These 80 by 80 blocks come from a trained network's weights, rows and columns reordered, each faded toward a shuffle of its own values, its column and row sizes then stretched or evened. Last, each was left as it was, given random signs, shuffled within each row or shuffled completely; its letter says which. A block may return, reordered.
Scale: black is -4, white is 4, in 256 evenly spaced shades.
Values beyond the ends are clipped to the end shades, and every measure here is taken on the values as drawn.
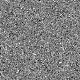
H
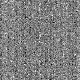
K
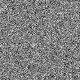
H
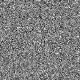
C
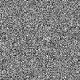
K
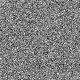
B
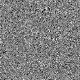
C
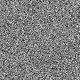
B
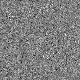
H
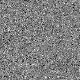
C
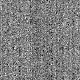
K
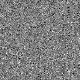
C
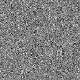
K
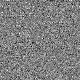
H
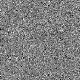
K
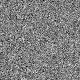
B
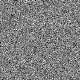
H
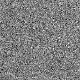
C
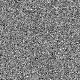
H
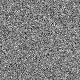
B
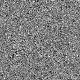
H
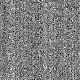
K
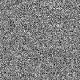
K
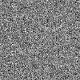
C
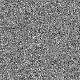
C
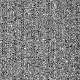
K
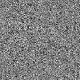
K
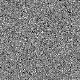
C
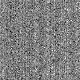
K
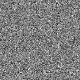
C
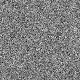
H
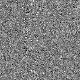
C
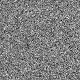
B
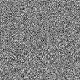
K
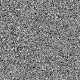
C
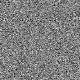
C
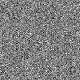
K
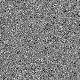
H
